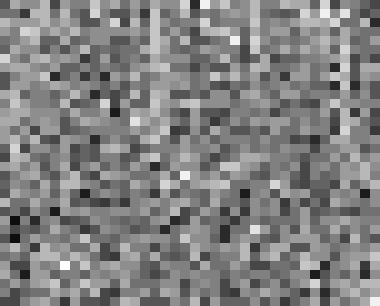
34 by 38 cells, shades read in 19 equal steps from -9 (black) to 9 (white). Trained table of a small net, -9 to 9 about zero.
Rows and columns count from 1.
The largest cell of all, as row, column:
30, 7
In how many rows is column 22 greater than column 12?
18
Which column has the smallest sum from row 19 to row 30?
33
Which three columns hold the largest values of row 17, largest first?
2, 12, 11
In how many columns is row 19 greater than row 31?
19
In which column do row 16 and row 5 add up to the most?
16
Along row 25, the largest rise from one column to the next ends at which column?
3
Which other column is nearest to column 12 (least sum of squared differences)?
21
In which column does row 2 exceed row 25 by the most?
4
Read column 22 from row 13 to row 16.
-3 -5 3 -2
